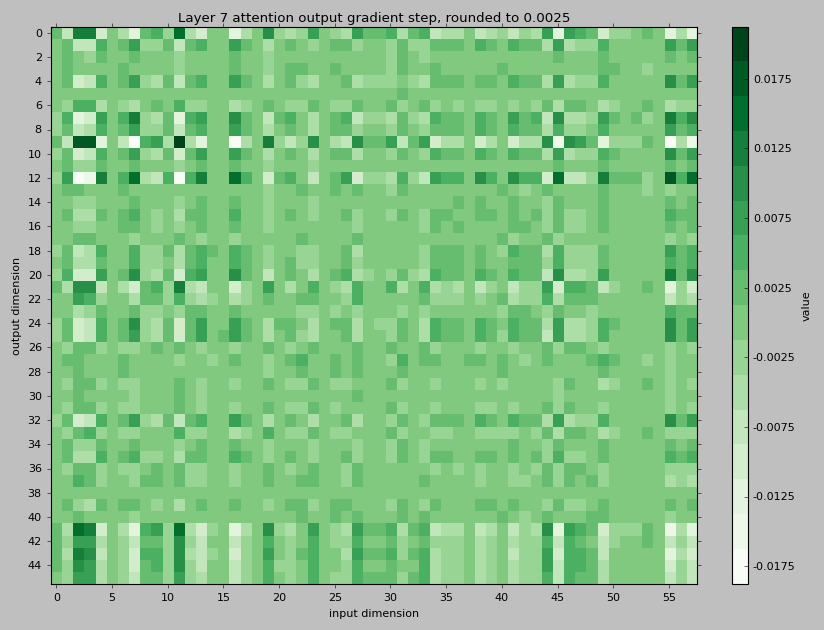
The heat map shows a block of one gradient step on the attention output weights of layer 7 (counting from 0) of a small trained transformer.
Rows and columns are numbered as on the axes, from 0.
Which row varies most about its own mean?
9
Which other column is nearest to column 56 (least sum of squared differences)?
12
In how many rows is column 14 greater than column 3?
21
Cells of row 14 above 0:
10
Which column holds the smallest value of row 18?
2
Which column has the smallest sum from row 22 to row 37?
11
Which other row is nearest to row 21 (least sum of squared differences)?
43
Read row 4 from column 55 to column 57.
0.01 0.0025 0.0075
